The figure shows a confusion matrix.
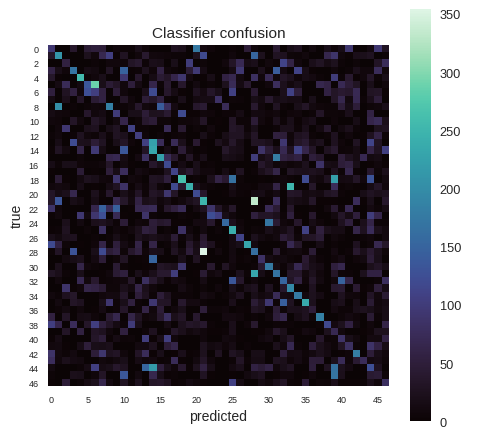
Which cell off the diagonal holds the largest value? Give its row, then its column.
28, 21
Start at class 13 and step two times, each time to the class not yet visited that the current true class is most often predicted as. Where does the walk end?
10
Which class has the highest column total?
14
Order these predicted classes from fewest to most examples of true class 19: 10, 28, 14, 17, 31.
28, 14, 31, 10, 17
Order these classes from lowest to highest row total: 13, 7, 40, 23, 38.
40, 7, 38, 23, 13
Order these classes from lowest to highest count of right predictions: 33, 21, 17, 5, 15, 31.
17, 5, 31, 33, 15, 21
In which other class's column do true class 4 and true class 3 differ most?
31
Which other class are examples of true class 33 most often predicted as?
2
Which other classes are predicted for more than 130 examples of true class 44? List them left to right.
13, 14, 39
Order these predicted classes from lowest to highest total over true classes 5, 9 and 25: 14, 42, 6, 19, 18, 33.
19, 33, 42, 14, 18, 6
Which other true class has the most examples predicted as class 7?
22
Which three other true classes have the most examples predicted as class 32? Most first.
35, 2, 13
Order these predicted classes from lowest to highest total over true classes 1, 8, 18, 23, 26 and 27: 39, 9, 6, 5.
5, 6, 9, 39
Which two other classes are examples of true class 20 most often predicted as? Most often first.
16, 3
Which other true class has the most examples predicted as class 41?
0
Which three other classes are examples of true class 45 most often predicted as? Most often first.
39, 10, 14
